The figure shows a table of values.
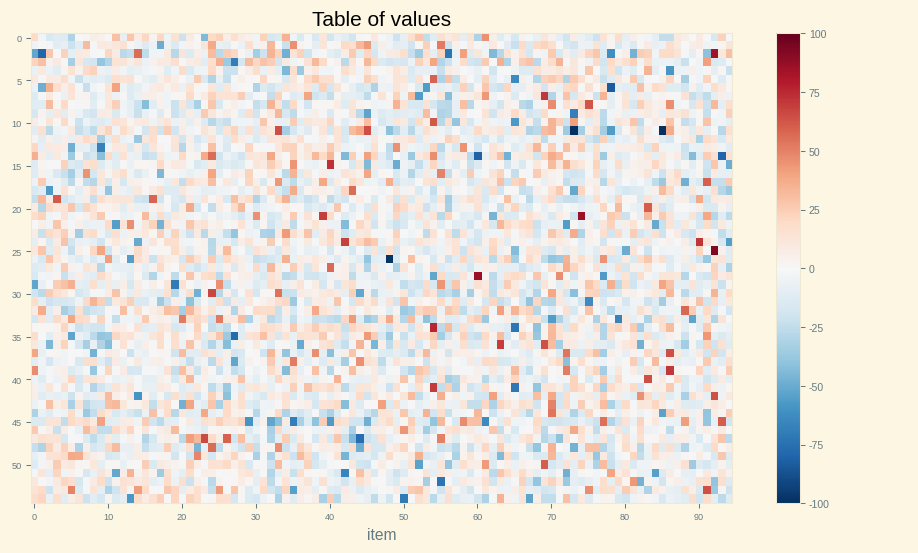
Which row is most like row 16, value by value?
1
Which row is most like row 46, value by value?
12
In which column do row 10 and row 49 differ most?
54
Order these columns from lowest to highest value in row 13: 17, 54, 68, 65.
65, 17, 54, 68
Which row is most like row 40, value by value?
20
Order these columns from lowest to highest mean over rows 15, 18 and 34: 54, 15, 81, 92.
15, 81, 92, 54
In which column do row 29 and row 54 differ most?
19
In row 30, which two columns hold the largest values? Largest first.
24, 33
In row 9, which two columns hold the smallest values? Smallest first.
73, 45
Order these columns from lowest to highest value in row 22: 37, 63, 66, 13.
37, 66, 63, 13
